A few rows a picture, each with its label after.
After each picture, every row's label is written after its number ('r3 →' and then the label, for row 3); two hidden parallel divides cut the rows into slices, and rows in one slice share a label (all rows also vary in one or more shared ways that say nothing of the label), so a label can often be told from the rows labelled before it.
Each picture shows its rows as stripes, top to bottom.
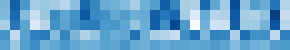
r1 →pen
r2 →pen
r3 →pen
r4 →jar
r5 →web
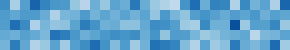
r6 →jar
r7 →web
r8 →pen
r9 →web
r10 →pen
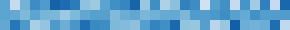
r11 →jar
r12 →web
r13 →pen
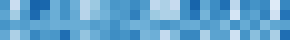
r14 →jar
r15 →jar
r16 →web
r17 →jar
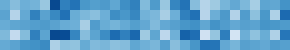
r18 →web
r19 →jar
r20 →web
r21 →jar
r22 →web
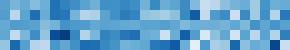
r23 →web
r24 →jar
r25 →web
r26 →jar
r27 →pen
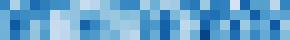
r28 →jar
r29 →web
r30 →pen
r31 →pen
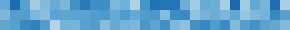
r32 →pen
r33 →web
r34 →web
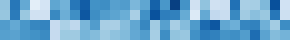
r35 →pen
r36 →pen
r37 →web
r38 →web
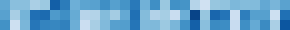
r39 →web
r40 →jar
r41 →jar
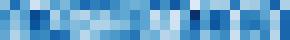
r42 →pen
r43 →jar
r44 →jar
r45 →jar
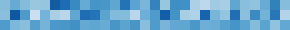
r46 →web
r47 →pen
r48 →web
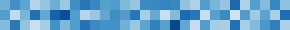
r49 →pen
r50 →jar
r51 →pen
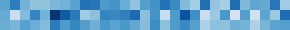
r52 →pen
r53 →jar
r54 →web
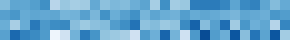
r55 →web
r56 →web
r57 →jar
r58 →pen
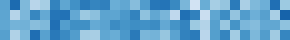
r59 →pen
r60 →jar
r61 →web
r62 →jar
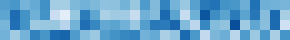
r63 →web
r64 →pen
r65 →pen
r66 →jar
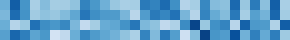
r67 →pen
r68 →pen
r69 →jar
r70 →pen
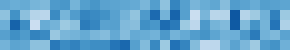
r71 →web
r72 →pen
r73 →pen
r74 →web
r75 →web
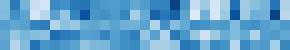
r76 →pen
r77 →pen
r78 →web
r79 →web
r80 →jar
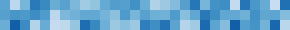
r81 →jar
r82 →web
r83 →pen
